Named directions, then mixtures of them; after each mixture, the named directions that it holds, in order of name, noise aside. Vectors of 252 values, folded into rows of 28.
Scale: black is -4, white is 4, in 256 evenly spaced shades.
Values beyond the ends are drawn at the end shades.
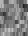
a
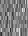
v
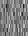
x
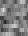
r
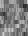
a.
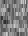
r, v.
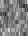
a, v.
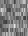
r, v, x.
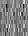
x.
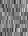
a, v, x.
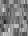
a, r.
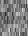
a, r, v.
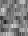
r.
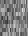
r, v.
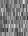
r, x.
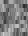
a, r.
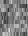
a, r, v.
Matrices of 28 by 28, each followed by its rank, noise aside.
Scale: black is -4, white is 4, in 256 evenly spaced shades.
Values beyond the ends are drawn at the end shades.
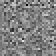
six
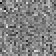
eight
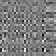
three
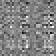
three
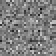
six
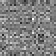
four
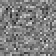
eight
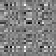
two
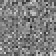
eight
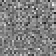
eight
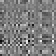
two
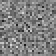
eight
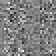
six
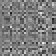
three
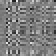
two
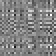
two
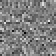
eight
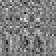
three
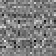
four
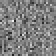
eight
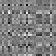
two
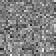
eight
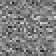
eight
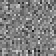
eight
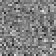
eight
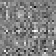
four
